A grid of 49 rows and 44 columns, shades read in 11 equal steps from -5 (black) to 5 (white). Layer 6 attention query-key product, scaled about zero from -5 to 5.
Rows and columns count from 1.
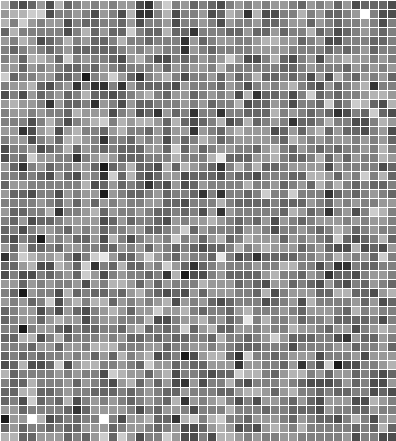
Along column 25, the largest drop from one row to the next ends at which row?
19
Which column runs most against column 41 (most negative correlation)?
14
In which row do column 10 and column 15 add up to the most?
4
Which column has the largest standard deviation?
12
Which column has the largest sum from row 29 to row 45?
17
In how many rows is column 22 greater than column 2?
17
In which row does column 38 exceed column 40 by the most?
27
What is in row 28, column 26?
0
